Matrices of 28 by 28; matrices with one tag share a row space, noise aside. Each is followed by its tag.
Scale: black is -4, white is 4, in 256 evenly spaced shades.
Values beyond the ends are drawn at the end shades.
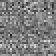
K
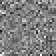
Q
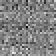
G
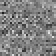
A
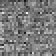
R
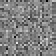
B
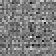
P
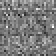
P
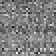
G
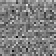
G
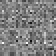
G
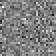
Q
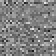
K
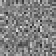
B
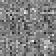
K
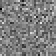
Q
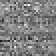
R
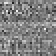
A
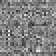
P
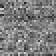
R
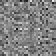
B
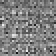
G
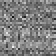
A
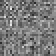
K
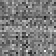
G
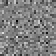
B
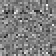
B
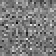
G
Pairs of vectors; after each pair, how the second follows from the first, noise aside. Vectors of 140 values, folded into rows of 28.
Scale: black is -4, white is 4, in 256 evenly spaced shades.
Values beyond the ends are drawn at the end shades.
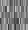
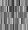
reversed.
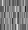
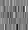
negated, partly zeroed.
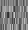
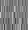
negated, partly zeroed.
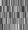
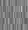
wrapped around, shrunk.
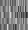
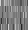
wrapped around, negated, partly zeroed.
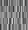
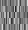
reversed, negated.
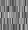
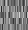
reversed.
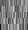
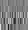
negated, partly zeroed.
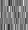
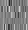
partly zeroed.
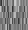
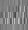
negated, partly zeroed.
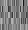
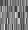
reversed, negated.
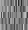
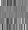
wrapped around, negated, partly zeroed.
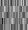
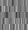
wrapped around, partly zeroed.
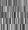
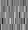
negated, partly zeroed.
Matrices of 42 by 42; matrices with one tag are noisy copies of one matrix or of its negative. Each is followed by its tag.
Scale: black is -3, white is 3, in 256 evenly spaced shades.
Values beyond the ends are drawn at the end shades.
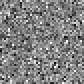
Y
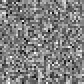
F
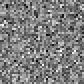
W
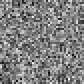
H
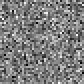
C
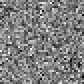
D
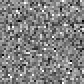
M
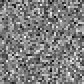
D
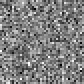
H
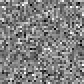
M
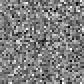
M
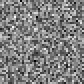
Y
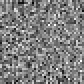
H
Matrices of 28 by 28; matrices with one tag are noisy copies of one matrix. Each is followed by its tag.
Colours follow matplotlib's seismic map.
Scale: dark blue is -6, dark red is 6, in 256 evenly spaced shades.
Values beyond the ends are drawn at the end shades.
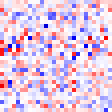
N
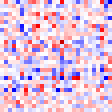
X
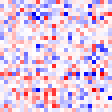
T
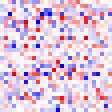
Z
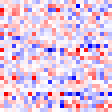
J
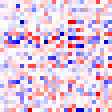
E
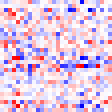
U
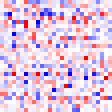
Z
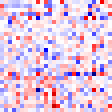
T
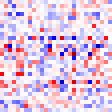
N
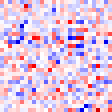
E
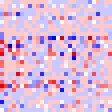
N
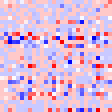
E
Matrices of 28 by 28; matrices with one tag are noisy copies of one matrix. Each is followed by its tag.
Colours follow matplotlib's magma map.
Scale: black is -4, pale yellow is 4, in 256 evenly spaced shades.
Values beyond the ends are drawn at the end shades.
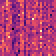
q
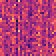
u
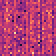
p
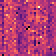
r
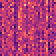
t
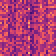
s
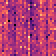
s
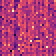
t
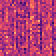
p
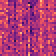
s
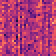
u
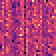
q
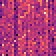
t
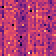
r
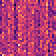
t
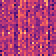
t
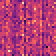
q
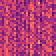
p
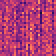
p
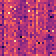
r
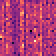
q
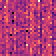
p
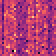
r
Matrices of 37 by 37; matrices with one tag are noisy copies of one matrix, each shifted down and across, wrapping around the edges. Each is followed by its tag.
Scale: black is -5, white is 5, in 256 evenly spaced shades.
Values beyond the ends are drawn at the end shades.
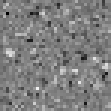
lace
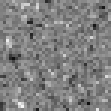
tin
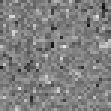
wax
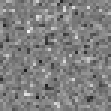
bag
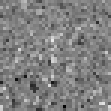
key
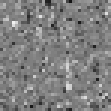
key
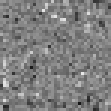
key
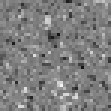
tin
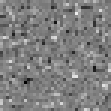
bag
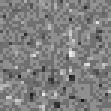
key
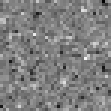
bag
